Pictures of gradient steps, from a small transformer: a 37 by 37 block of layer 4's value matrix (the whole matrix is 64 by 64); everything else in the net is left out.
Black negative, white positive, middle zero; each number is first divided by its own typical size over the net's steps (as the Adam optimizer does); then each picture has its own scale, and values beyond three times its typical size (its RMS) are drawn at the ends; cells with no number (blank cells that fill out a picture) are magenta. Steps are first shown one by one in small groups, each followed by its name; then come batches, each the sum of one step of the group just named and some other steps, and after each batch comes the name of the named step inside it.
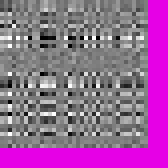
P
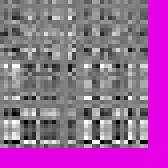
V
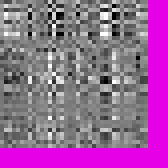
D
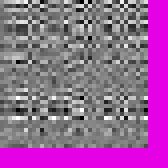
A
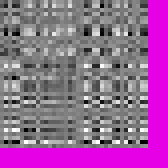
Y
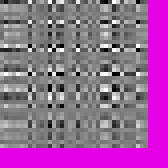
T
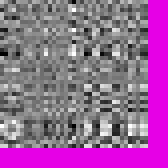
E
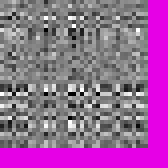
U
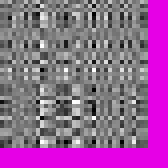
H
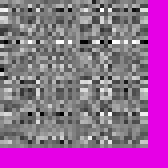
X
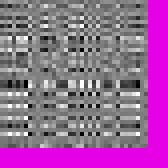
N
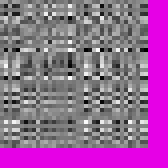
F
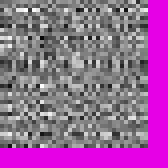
P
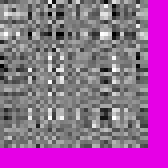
D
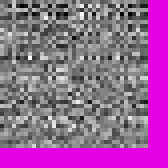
U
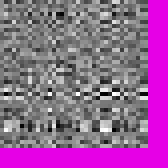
D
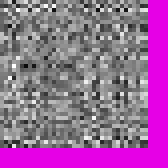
Y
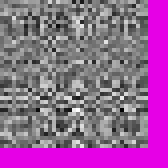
A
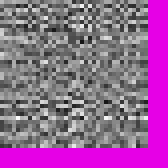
A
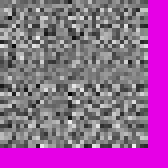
U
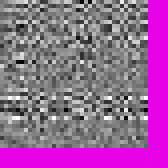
A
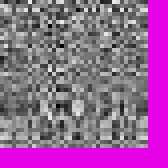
T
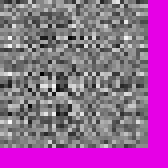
P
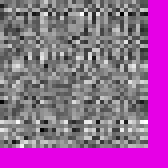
Y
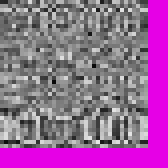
V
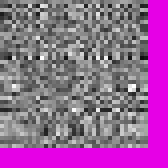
E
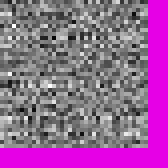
P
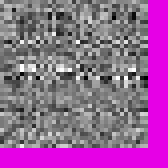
D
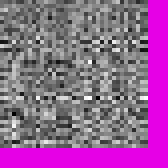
V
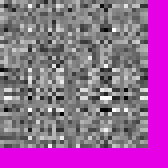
X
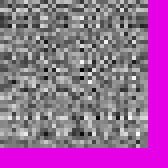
N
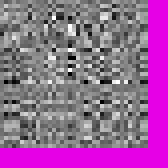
D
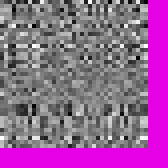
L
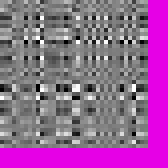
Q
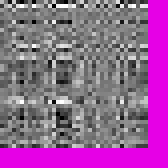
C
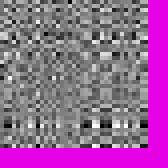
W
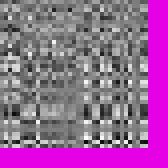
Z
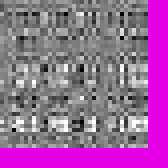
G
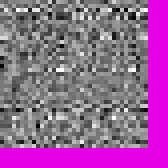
W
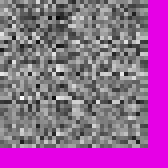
W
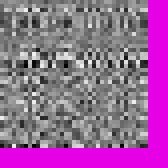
C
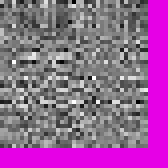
C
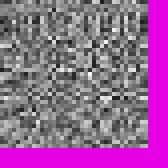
Z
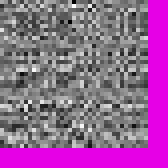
C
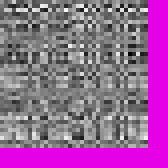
L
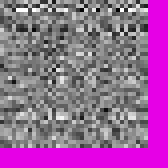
W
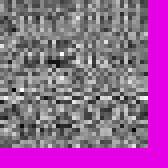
Z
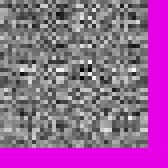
L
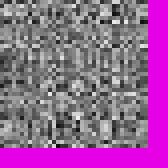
C
